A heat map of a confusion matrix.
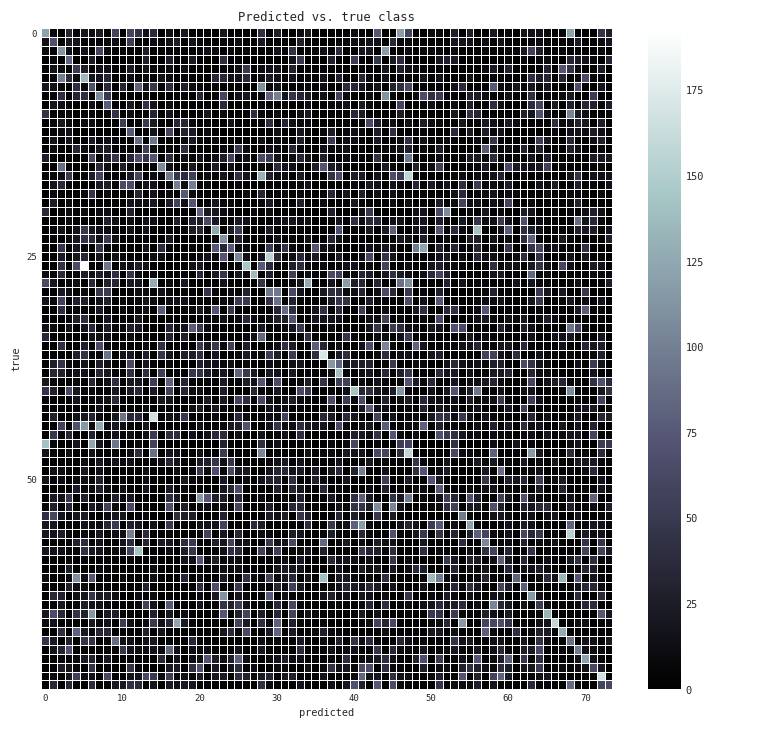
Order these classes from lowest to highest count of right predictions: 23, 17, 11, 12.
11, 12, 17, 23
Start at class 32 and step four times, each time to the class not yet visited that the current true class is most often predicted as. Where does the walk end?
30
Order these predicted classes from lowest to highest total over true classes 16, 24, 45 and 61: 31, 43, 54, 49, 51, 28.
54, 43, 31, 49, 28, 51
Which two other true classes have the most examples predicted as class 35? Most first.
24, 36
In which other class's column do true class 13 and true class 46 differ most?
0
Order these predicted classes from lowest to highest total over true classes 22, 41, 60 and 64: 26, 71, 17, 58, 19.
17, 19, 26, 71, 58
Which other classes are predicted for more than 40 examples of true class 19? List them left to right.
17, 54, 60
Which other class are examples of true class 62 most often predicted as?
22
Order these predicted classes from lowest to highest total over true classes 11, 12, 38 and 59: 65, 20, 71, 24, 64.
24, 65, 64, 71, 20
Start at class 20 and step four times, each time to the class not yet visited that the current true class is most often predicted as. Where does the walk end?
23
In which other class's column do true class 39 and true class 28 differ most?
34
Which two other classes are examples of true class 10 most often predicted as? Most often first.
42, 13
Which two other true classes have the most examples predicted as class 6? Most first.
46, 65
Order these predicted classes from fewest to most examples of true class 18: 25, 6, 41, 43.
25, 43, 41, 6
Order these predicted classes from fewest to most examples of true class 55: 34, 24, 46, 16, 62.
24, 46, 62, 34, 16
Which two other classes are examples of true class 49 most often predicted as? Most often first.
41, 59
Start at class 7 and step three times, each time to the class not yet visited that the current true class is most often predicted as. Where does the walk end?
2
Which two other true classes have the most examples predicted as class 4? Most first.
61, 67
